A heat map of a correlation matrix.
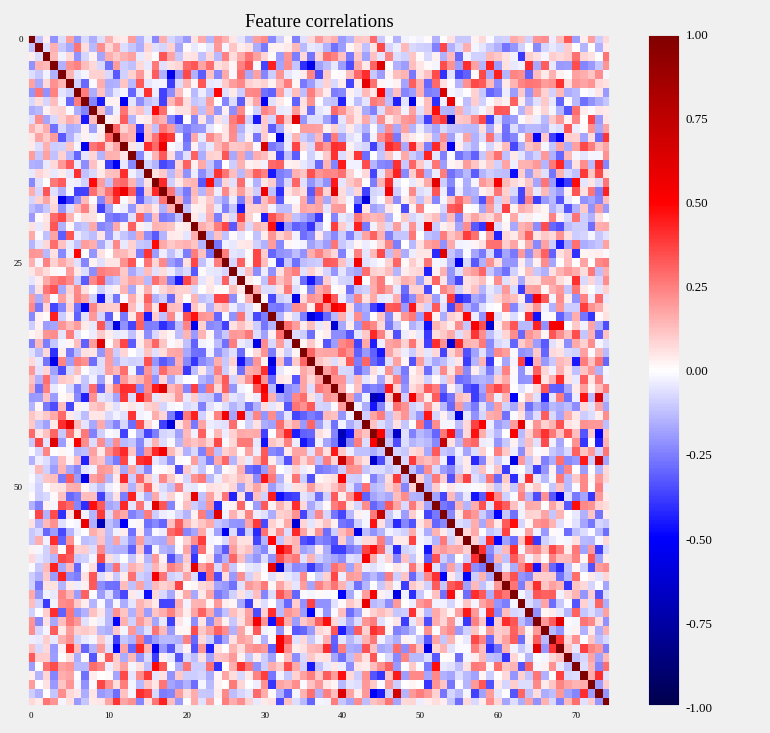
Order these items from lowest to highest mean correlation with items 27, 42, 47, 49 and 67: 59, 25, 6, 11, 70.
11, 6, 59, 70, 25
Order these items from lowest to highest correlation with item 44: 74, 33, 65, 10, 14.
14, 10, 74, 65, 33
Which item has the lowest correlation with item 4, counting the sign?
18
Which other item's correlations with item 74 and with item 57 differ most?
32
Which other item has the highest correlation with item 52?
16
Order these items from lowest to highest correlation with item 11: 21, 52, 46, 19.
52, 19, 21, 46
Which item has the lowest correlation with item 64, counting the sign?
36
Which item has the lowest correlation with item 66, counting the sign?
40
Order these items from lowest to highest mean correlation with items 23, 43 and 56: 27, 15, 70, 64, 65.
65, 15, 27, 70, 64
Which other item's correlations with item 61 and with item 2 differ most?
55
